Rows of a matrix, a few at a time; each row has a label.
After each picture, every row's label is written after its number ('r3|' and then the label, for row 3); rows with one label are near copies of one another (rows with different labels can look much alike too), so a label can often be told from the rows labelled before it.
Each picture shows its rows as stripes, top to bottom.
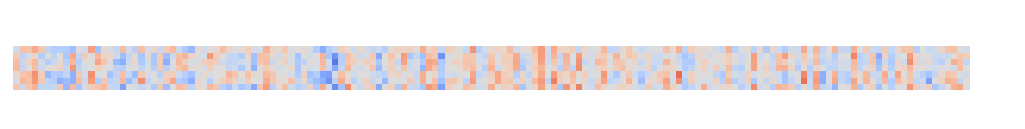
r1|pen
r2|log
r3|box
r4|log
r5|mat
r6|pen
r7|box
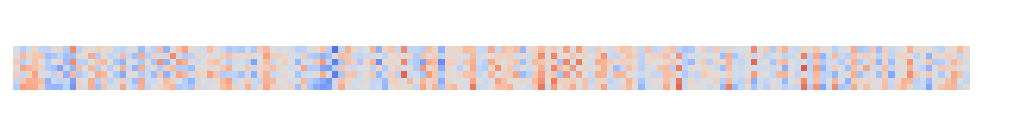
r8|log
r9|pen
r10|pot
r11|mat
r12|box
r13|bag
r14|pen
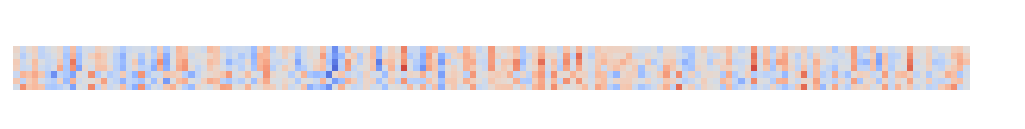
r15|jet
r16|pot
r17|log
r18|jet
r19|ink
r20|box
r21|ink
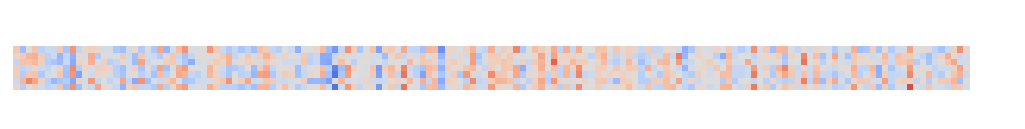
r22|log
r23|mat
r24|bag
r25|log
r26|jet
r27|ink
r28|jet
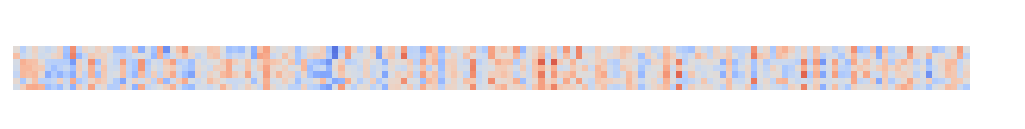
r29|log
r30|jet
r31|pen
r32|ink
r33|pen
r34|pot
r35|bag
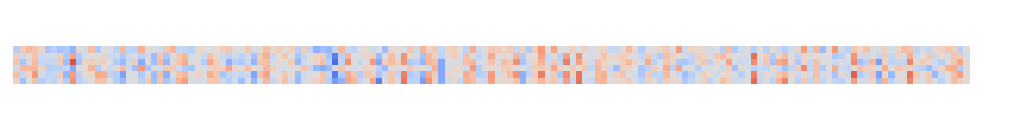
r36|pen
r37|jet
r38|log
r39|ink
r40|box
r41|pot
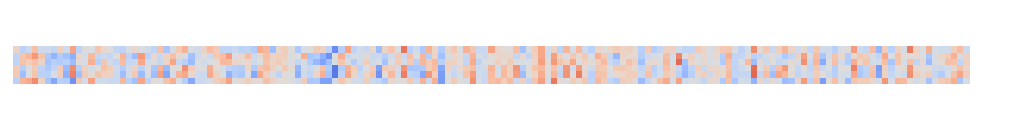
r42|jet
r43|ink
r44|pen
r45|log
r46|log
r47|ink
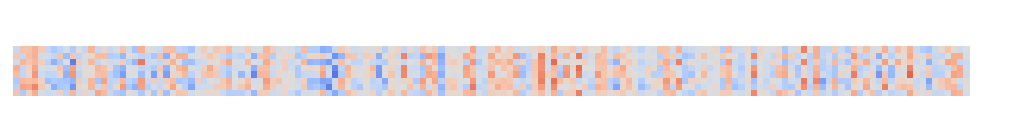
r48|mat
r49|box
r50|ink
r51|box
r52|box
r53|pen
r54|ink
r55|box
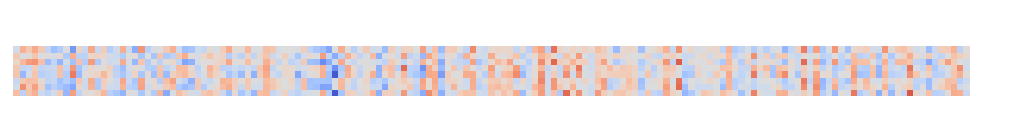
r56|ink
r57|pot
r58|mat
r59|jet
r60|log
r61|pen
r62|pen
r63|box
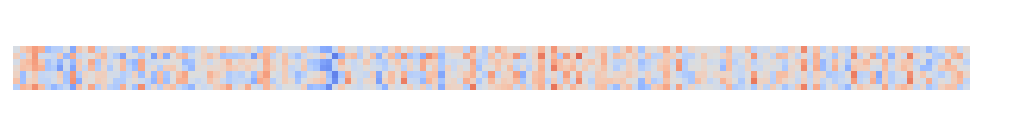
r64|bag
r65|box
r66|mat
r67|mat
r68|log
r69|jet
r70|ink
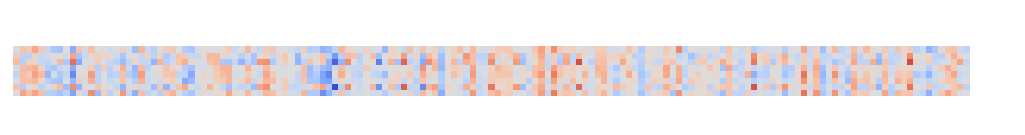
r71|bag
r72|pot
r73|jet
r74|ink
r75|bag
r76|mat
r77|jet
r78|mat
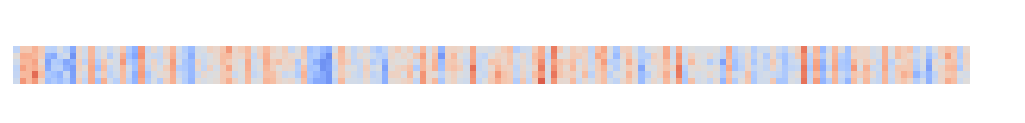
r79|ink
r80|ink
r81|pen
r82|pen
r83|bag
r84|pen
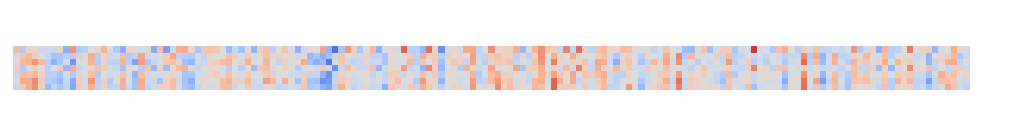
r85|pot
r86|pen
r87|ink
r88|pot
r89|mat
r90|mat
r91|bag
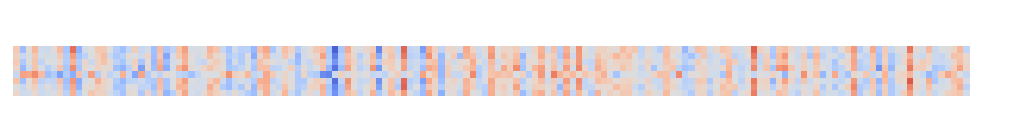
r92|jet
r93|pot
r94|log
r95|log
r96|mat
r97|jet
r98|jet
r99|pot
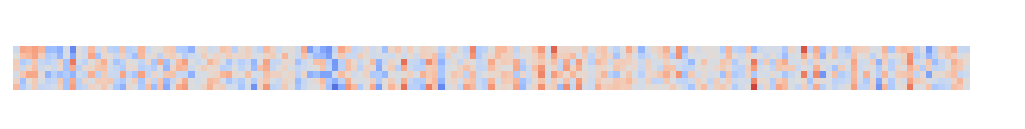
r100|bag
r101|mat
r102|pot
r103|box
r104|pen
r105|log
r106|pot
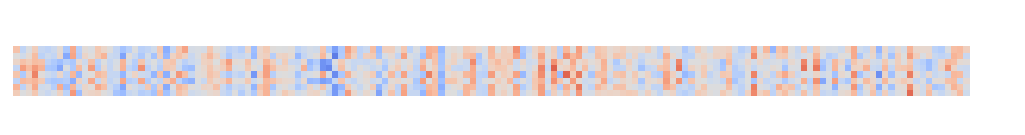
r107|log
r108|box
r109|mat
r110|mat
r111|box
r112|pen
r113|box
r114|jet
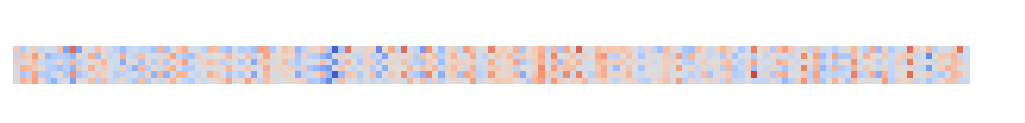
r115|jet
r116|pen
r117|box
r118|pen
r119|pot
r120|ink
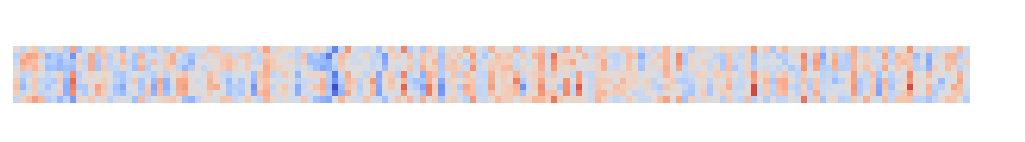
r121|jet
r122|bag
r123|pen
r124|pen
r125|jet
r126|log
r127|pot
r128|pot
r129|bag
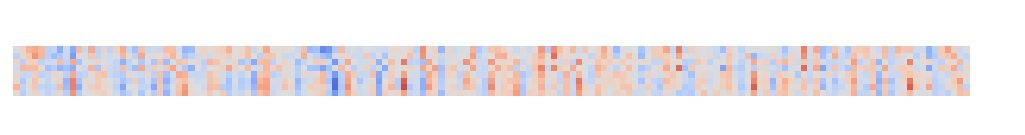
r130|mat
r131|bag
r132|jet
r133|pen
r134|pot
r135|jet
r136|jet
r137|log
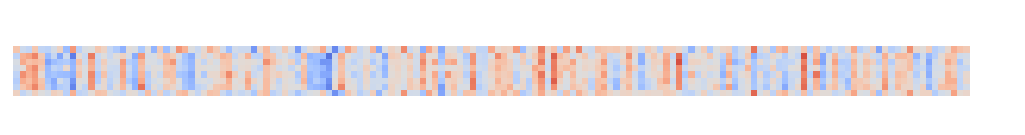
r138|pot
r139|bag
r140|pen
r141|bag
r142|pen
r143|ink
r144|ink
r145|pot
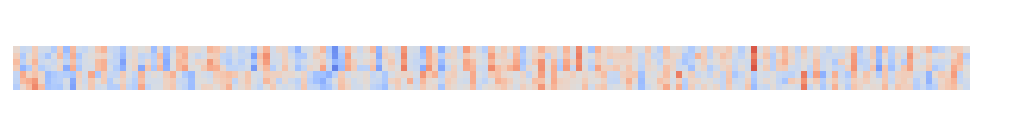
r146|pot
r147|jet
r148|box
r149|pot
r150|pen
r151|bag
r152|bag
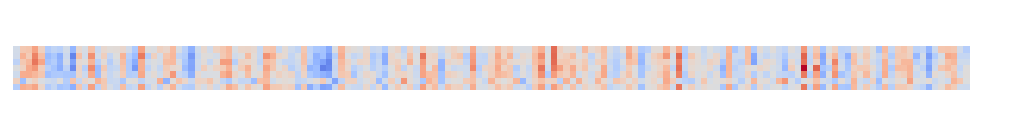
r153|bag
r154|bag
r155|bag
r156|mat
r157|pen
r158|box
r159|pen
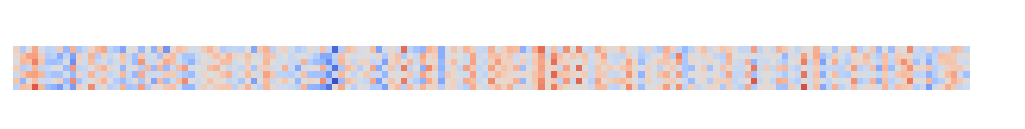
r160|box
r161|mat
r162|bag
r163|pot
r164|bag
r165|pot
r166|bag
